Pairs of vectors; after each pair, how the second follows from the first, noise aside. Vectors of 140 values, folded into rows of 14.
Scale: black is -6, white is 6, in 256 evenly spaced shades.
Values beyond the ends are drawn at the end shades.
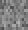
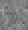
wrapped around, shrunk.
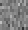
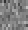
reversed.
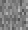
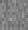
wrapped around, shrunk.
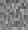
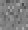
partly zeroed.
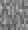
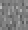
partly zeroed.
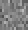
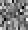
reversed, negated, scaled up.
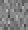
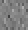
partly zeroed.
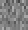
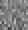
reversed.
